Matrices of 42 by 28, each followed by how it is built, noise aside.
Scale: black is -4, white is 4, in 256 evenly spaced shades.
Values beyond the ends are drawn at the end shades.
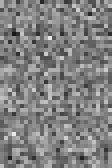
repeating columns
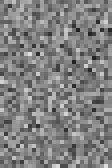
noise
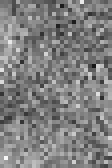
smooth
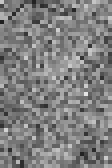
smooth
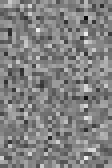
uneven columns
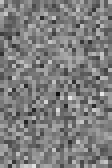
noise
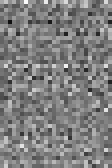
repeating columns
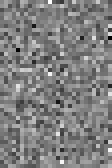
uneven columns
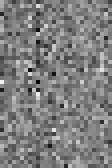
uneven columns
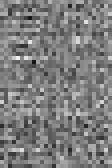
blocks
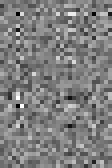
low rank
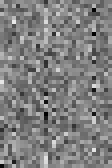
uneven columns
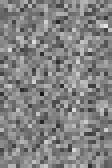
repeating rows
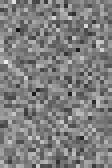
repeating rows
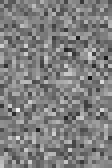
repeating columns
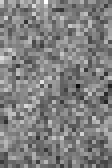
smooth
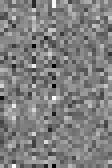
uneven columns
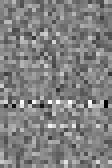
uneven rows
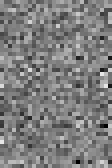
low rank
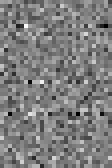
uneven rows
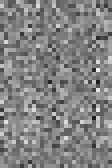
low rank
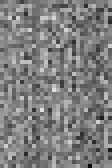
blocks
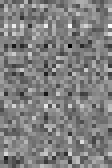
low rank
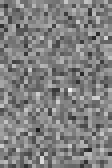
noise
